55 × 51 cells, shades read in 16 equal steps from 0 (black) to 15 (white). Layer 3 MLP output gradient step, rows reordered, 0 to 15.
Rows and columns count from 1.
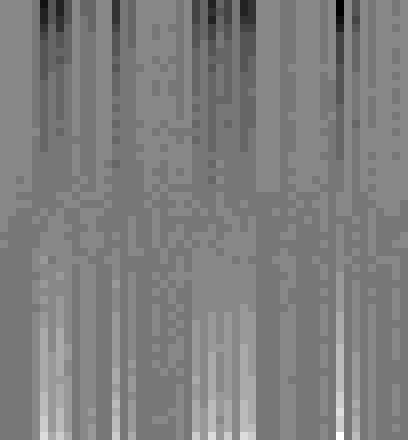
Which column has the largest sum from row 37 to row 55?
43
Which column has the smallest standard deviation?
16
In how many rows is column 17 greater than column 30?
8
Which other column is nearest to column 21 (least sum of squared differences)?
18
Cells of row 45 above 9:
5
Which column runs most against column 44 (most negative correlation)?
30
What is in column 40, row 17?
8
